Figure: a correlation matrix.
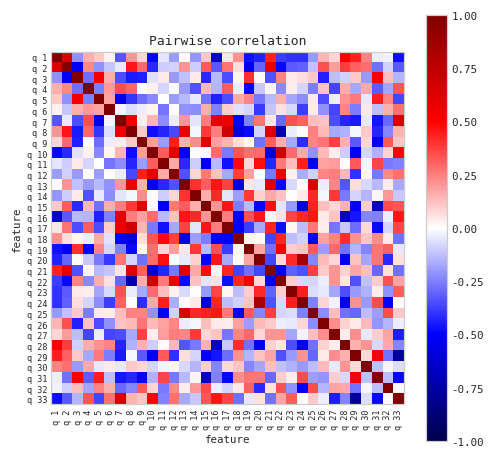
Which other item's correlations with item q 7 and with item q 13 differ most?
q 33
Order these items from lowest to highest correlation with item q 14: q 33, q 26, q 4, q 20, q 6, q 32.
q 4, q 6, q 33, q 26, q 20, q 32
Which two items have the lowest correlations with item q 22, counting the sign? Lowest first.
q 8, q 21
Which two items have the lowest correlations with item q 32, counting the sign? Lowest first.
q 24, q 20
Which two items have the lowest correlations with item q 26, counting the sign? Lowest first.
q 3, q 5
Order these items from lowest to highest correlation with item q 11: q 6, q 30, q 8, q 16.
q 8, q 6, q 16, q 30
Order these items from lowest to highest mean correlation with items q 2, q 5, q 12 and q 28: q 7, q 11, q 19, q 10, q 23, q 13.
q 7, q 23, q 13, q 19, q 10, q 11
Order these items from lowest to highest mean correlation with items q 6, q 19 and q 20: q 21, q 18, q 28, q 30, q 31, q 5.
q 21, q 28, q 30, q 18, q 5, q 31
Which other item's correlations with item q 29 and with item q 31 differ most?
q 2
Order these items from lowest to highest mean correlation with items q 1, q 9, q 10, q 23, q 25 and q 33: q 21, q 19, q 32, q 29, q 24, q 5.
q 29, q 5, q 24, q 21, q 19, q 32
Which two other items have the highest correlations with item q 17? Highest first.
q 8, q 7
